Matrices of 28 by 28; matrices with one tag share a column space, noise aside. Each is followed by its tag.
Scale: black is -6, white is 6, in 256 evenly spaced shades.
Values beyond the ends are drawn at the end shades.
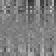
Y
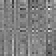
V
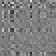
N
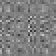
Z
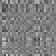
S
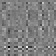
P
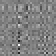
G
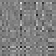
P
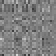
S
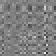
G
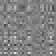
G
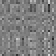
S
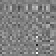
G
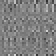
S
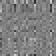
S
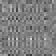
S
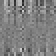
Y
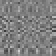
Z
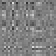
P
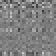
N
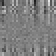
Y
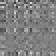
N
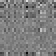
N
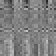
V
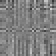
V
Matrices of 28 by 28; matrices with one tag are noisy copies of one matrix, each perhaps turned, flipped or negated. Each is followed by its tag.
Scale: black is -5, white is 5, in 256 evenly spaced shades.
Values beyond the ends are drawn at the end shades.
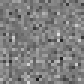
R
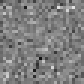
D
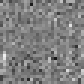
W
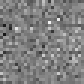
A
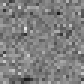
W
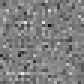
R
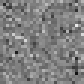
D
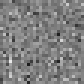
R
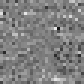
W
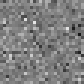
A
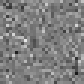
D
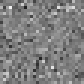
D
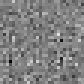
R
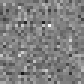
R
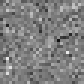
D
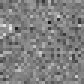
A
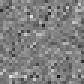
D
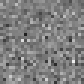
R
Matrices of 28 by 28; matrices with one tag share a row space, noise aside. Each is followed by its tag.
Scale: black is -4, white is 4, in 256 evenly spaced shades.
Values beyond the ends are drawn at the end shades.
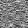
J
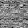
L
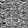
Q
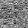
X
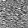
Q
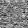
X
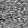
Q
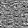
X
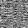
X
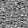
Q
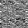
J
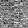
L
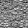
L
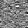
J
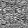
Q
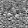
J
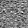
Q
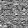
X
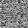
Q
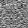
Q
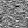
J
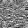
J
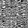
Q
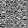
Q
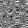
J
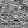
L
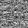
X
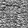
Q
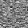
J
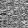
X
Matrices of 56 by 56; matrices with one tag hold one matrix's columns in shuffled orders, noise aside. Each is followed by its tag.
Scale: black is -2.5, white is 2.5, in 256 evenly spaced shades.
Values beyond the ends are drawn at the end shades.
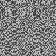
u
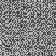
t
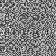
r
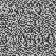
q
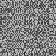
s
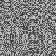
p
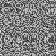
q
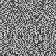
p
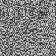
u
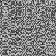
u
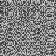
u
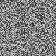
r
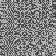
t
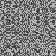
s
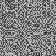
t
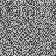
u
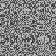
q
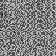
t
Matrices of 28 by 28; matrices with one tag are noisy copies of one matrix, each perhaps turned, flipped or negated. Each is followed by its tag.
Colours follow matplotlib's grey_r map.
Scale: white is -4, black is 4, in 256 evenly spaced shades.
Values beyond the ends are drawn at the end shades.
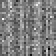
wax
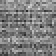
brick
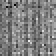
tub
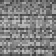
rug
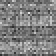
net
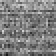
brick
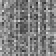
rug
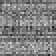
net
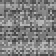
net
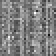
wax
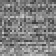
brick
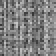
tub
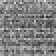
rug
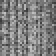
rug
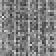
rug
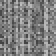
tub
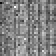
rug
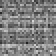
tub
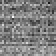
brick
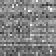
brick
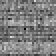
net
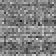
net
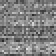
net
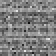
tub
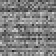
tub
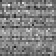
rug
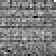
rug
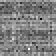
net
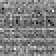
rug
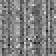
wax
